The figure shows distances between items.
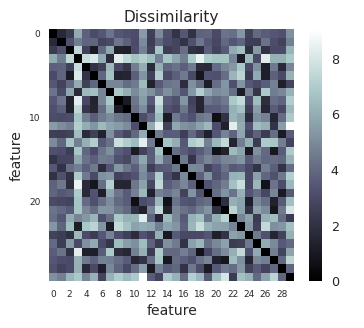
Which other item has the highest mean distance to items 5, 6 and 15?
3
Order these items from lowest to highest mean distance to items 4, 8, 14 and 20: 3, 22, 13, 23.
22, 23, 13, 3
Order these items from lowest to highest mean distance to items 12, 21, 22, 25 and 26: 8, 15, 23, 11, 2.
2, 15, 8, 23, 11
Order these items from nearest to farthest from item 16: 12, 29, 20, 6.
6, 12, 20, 29
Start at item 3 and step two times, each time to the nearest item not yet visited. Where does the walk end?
7
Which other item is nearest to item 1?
0
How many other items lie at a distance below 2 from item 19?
4
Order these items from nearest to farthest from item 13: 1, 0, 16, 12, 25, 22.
22, 25, 16, 1, 12, 0
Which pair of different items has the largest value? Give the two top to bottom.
11, 29
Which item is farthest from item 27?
29
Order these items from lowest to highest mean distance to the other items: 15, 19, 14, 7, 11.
14, 19, 15, 7, 11
